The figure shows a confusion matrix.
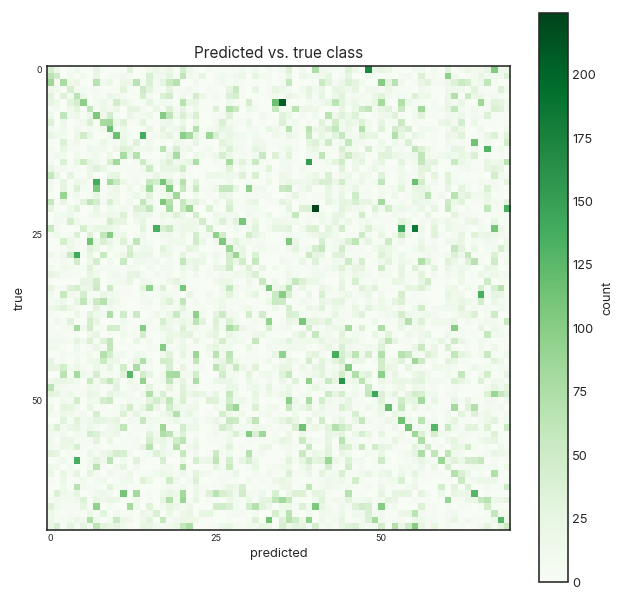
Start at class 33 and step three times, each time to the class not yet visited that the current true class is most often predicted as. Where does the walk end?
7
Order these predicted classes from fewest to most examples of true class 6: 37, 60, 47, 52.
52, 60, 47, 37
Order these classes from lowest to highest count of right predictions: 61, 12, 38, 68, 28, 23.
12, 23, 61, 28, 38, 68
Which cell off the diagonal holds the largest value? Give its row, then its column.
21, 40
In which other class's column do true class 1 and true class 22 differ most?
60
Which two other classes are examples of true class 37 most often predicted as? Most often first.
22, 9
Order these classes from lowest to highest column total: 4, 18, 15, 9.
15, 4, 9, 18
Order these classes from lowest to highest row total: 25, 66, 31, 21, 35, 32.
31, 32, 35, 25, 66, 21
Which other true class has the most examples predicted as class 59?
63
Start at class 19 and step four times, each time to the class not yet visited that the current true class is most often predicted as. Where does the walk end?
56
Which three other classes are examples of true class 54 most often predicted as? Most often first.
58, 38, 17
